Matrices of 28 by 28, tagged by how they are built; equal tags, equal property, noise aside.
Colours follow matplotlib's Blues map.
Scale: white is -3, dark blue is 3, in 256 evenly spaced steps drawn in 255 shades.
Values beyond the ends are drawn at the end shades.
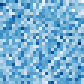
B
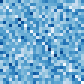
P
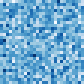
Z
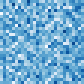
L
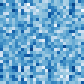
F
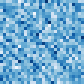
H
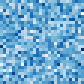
Z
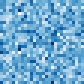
L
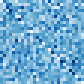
P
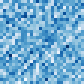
B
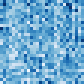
F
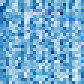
F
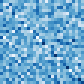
P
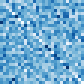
P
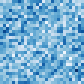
B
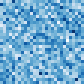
H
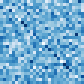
P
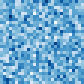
Z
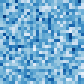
Z
